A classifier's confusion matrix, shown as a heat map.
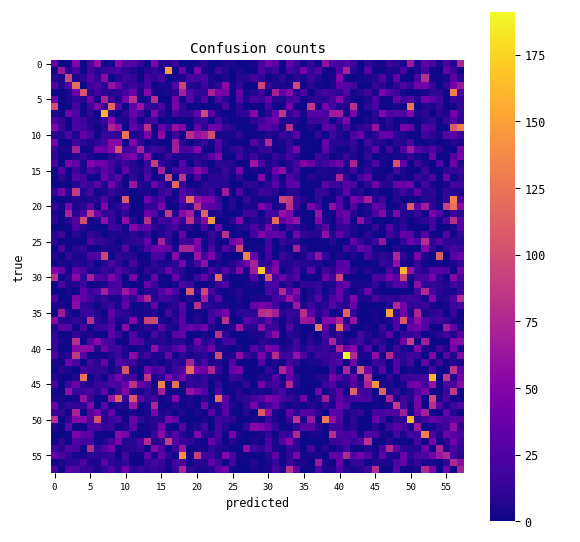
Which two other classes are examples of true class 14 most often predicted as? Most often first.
48, 42
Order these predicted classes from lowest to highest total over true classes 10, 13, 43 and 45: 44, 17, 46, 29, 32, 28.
28, 29, 46, 32, 44, 17
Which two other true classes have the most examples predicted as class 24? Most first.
36, 18
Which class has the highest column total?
56
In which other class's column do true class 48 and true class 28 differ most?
53
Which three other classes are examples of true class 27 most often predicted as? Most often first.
54, 7, 48
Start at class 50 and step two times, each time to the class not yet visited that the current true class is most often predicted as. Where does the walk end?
23
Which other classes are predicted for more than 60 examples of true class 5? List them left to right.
7, 11, 14
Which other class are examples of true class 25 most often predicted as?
52
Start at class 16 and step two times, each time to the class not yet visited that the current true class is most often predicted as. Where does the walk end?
3
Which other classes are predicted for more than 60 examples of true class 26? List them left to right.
18, 19, 34
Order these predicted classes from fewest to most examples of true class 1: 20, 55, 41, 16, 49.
49, 55, 20, 41, 16
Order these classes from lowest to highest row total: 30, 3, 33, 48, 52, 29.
48, 33, 52, 3, 29, 30
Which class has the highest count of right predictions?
41
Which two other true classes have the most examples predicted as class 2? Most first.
21, 46
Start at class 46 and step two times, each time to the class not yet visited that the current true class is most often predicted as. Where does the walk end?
19
